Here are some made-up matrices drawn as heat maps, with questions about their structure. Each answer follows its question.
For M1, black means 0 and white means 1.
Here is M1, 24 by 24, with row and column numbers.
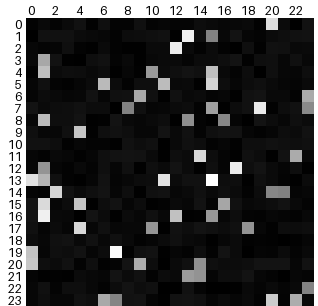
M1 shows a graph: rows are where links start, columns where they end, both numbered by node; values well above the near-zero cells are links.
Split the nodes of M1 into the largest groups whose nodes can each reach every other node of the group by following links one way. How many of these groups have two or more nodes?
1
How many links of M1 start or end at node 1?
9
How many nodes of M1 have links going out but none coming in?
2
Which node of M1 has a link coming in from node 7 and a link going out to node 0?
node 19
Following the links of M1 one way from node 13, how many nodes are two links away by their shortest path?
5
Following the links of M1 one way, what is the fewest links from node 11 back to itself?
4
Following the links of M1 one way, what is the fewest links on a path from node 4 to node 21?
5
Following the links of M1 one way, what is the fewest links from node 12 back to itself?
4
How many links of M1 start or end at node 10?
2
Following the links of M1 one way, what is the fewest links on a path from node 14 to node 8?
7
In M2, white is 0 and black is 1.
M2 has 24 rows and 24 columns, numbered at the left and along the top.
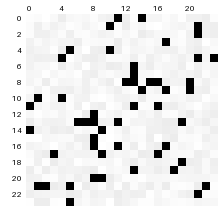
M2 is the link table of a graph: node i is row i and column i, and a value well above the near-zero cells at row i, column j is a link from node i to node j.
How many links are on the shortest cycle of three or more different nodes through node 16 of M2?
4
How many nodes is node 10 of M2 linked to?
2
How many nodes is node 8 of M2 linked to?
5
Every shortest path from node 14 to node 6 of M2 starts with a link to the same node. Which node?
node 0
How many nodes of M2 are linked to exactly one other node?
9
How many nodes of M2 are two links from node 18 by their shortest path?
1
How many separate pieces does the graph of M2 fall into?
2
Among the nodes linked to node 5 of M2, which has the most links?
node 21
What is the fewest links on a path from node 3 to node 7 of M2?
5
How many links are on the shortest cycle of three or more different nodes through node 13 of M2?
4
